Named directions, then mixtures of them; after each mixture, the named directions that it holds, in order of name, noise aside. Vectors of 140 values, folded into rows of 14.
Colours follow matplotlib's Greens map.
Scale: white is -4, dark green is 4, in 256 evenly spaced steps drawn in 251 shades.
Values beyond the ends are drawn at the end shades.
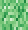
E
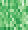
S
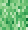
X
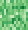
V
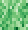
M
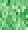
V, X.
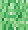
E, S, X.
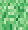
E.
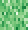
M, V, X.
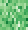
X.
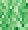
M.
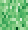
E, M.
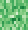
V.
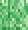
M, S.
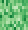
S, V.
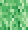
S, X.
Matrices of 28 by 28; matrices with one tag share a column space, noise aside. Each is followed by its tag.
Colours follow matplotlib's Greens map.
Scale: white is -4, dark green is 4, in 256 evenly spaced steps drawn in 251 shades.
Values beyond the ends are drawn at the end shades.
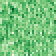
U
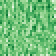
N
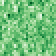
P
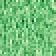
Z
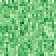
N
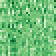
Z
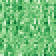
N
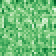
Z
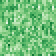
N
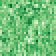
U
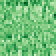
P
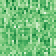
Z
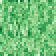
N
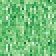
U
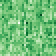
N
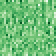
N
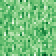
N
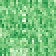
Z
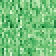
Z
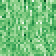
N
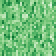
P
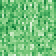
N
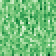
N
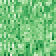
P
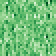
P
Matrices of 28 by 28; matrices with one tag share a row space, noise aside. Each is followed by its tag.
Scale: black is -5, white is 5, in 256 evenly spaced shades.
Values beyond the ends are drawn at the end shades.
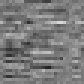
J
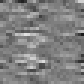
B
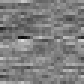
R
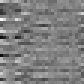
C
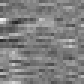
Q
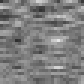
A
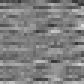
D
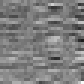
D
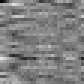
Q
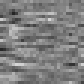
Q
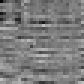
C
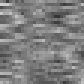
A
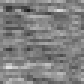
J
